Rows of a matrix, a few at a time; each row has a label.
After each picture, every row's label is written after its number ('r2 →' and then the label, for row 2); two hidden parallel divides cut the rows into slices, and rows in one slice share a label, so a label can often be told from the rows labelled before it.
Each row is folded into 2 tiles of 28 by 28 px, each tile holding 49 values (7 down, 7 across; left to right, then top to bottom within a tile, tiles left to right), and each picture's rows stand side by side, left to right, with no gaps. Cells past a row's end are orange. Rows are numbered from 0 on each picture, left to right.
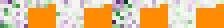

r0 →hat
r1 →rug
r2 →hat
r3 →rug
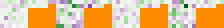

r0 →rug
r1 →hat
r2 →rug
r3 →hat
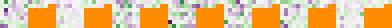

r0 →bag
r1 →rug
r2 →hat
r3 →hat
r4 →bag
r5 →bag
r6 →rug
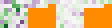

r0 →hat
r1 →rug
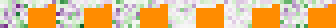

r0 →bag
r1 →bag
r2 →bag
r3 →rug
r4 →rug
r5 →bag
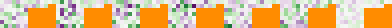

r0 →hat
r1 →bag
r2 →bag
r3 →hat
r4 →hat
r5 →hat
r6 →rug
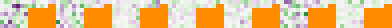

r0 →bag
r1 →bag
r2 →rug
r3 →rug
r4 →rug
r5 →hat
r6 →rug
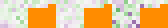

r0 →rug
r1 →rug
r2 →hat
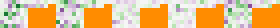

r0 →hat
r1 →bag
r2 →rug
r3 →rug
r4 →hat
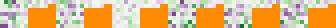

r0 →bag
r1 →bag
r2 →rug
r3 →bag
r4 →bag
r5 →bag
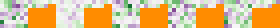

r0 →bag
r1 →rug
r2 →hat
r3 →bag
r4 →bag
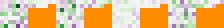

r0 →hat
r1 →hat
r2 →rug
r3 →bag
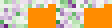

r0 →bag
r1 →bag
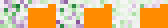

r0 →hat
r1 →hat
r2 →rug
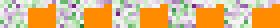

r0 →bag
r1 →bag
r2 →bag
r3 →hat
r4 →bag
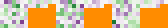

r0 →hat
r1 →hat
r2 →bag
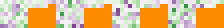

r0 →bag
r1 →hat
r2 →bag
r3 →hat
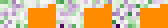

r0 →bag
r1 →bag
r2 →bag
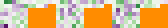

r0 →bag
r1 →bag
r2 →bag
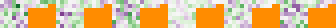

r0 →hat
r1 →bag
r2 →bag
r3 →rug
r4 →hat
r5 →bag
